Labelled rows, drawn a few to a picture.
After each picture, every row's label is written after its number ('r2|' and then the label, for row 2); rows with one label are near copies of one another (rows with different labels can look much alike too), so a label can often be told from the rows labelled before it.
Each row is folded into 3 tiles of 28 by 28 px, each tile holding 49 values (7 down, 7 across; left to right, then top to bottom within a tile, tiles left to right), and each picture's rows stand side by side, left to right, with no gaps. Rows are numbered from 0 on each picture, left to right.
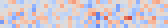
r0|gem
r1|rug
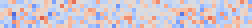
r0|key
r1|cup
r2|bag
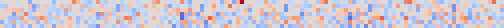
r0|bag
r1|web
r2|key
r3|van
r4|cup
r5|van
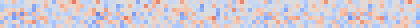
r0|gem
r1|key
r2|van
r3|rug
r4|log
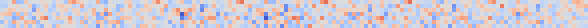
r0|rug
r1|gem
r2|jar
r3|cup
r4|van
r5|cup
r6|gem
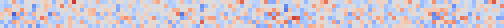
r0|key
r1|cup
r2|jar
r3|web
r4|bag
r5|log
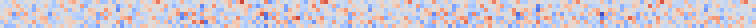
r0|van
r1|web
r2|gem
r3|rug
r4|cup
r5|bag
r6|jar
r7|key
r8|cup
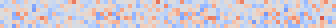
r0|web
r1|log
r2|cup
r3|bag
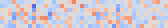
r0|van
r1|cup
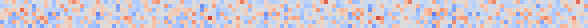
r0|bag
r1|van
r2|bag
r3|van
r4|web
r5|jar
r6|bag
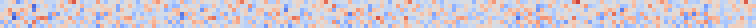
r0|jar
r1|van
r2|rug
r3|web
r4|bag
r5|key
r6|cup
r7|bag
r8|gem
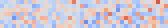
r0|log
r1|bag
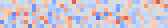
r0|bag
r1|gem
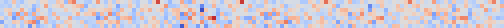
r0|gem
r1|log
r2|web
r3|gem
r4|web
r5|van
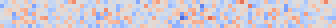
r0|log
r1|key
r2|log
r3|web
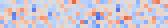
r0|jar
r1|rug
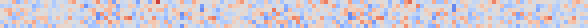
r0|cup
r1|log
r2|web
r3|cup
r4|log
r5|web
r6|rug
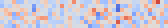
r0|web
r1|jar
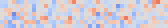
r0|rug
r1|key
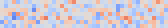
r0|rug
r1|bag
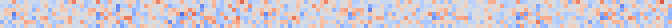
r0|rug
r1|web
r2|bag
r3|key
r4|jar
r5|log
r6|gem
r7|log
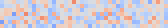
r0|bag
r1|log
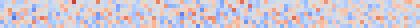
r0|jar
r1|bag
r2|bag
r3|bag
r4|cup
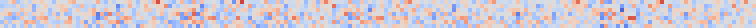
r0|rug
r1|gem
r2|log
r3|log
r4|rug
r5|cup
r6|key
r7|web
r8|key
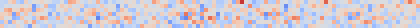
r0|jar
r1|cup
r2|log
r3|web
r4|gem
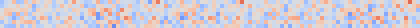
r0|log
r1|log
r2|log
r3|van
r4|bag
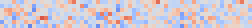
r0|cup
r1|web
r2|rug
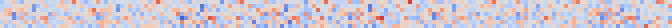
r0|jar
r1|jar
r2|cup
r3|bag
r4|web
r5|jar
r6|key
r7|cup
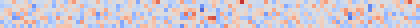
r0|log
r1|key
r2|web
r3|key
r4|jar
